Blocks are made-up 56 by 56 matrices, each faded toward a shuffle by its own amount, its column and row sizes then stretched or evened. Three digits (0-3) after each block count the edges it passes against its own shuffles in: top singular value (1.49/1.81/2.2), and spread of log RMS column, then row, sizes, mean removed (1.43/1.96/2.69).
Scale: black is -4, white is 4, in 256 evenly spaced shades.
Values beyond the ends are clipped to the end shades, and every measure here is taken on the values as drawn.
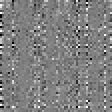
3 3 1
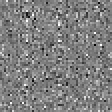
2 1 0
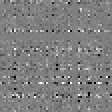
1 2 3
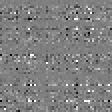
1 2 3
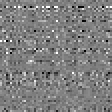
3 1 3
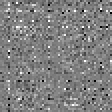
1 2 2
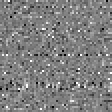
1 0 2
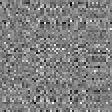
3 1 2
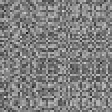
3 1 0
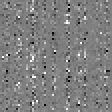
0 3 1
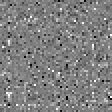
1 1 0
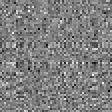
3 1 1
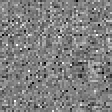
2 0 1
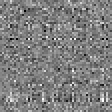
3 1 2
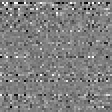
2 1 3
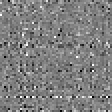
2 1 2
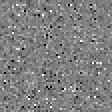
0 1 1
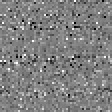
1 0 2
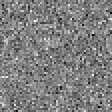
0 0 0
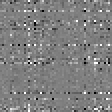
1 2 3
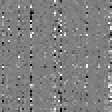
2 3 1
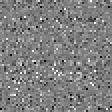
2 0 1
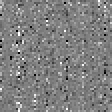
0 2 0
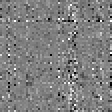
1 3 1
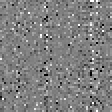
1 2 0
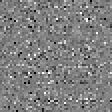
1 1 2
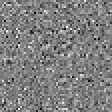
2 0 1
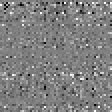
0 1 3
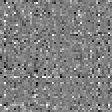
2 2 2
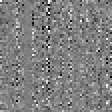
1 3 0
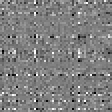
3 2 3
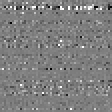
2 0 3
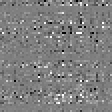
1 2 3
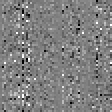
1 3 0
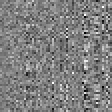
3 3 0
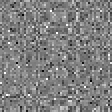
3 0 0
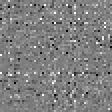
1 1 2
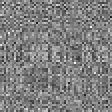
3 1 1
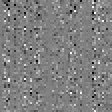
0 3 1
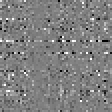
2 2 2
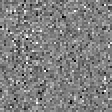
0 1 0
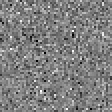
0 1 0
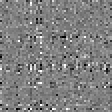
2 2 2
